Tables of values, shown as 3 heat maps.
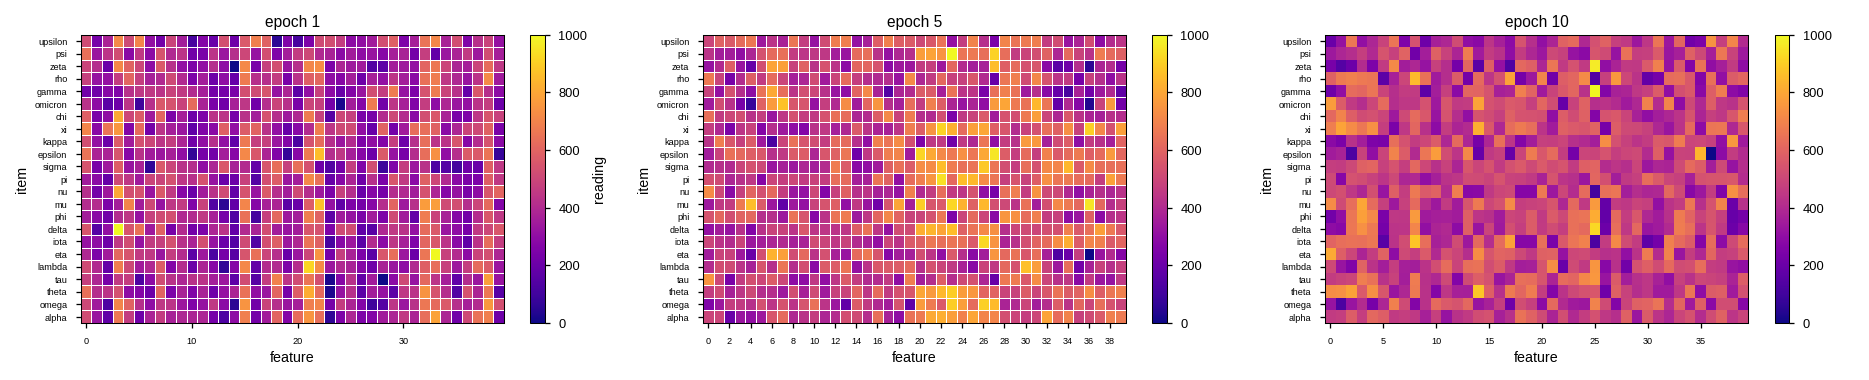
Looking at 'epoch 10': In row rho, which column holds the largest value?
8
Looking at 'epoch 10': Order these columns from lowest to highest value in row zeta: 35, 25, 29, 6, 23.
29, 23, 35, 6, 25
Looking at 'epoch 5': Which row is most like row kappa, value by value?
chi
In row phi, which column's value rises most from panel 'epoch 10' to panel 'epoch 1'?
38
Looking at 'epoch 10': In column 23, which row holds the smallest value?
epsilon
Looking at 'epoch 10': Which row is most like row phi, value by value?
delta
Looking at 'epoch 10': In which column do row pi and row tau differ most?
24
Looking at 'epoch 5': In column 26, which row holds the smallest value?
gamma
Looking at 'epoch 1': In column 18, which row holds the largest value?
tau
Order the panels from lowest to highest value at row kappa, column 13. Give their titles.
epoch 1, epoch 10, epoch 5
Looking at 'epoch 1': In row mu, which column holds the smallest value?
13
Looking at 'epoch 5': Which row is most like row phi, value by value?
upsilon
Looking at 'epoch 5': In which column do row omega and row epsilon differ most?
13
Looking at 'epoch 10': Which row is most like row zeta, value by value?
omega
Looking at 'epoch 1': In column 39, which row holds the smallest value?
epsilon
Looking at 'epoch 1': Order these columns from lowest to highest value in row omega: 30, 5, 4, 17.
30, 5, 17, 4
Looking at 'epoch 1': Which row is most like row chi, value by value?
delta
